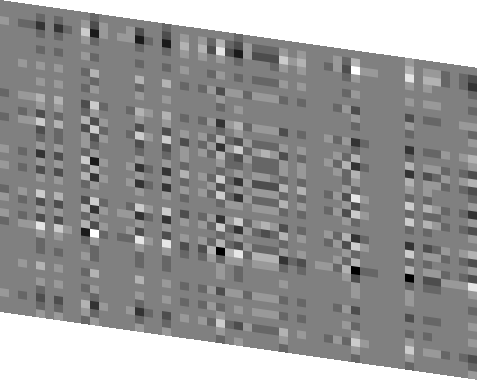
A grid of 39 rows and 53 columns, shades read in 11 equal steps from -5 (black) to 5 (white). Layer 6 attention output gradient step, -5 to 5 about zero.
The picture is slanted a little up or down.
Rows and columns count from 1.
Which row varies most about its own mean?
28
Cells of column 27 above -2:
30
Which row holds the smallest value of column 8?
3
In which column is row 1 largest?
46
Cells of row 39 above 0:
7
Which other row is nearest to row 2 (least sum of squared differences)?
16
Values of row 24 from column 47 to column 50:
0 -2 -1 1
